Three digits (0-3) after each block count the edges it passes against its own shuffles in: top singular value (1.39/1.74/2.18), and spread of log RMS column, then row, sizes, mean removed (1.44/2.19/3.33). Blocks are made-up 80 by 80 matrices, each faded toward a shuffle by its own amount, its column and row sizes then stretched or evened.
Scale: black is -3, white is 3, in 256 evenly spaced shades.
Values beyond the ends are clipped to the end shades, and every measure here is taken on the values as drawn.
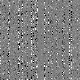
0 3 0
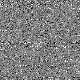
1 0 2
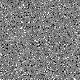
1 0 1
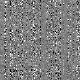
0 3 1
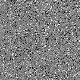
1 1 0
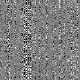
2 3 0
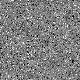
0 1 0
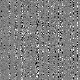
0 3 1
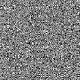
2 1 1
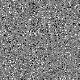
0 1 1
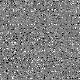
0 1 2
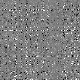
2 2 2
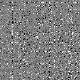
1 2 2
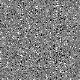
0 2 0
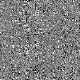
0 2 1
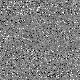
0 0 2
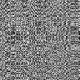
3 2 0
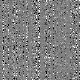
0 3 0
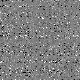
0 1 2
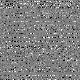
1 0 3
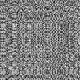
3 0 0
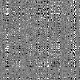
3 3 2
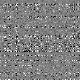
2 2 3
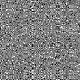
3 1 0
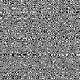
3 0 2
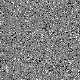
0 1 1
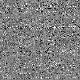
1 1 2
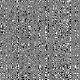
2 3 2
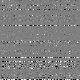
3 1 3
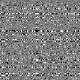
3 1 3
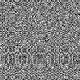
3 0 0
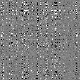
2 3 2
